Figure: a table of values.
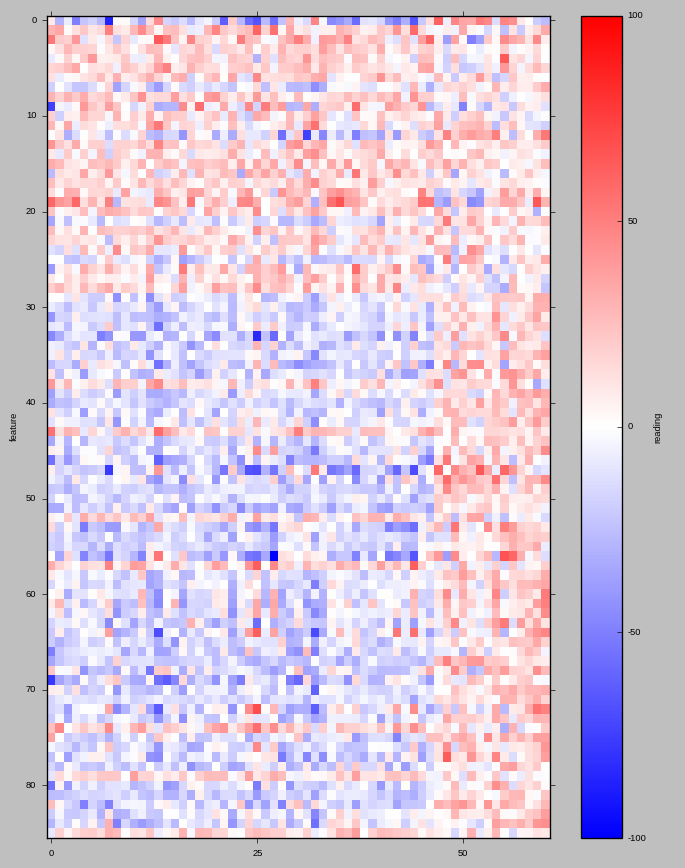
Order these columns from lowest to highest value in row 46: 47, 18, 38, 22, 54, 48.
22, 38, 18, 47, 54, 48
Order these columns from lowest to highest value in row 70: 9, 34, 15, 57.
15, 9, 34, 57
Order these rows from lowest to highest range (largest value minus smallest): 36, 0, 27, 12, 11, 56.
27, 11, 36, 12, 0, 56
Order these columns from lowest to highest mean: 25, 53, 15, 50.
15, 25, 53, 50
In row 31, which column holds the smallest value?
0
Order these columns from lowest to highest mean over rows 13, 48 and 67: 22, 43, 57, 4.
4, 22, 43, 57
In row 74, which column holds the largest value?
25
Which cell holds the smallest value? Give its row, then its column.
56, 27
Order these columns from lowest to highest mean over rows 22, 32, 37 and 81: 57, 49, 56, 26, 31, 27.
26, 31, 27, 49, 57, 56
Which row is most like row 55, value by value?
71
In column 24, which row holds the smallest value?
47
